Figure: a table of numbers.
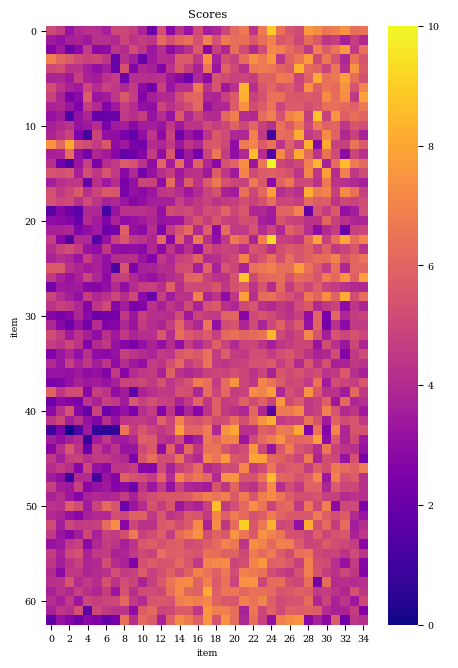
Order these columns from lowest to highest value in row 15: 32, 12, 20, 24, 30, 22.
20, 12, 22, 24, 32, 30
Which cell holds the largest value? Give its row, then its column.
14, 24
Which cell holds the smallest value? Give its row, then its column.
42, 2
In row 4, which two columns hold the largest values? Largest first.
27, 33
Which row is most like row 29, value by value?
33
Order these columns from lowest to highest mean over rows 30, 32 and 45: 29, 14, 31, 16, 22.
16, 29, 31, 14, 22
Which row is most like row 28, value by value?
6
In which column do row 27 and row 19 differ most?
28
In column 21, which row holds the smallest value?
30
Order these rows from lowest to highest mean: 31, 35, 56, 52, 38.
31, 35, 38, 56, 52
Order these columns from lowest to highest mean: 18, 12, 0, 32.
0, 12, 32, 18
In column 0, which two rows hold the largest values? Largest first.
12, 3
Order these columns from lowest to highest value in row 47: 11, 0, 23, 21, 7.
7, 0, 11, 21, 23
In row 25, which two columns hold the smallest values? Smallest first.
7, 9
